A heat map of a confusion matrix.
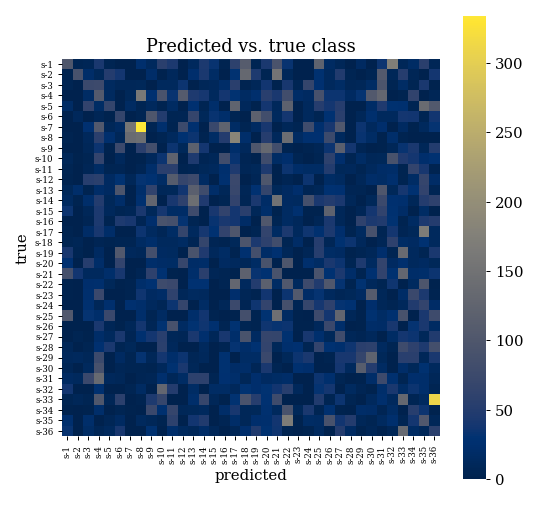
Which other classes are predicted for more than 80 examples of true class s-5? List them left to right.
s-17, s-22, s-35, s-36
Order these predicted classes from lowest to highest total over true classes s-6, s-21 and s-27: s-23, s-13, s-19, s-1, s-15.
s-23, s-15, s-1, s-13, s-19
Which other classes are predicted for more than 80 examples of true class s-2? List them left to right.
s-18, s-21, s-31
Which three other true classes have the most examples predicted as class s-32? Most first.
s-1, s-10, s-18
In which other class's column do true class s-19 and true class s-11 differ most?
s-33
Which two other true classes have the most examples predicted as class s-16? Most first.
s-7, s-10
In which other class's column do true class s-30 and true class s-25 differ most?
s-21
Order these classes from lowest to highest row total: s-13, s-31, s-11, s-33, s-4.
s-11, s-31, s-13, s-33, s-4
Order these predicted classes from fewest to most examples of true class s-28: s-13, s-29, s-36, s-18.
s-13, s-18, s-29, s-36
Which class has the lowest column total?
s-2
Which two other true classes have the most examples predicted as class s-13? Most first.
s-14, s-9
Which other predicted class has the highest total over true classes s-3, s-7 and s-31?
s-8
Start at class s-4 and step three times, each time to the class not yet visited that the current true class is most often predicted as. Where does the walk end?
s-35
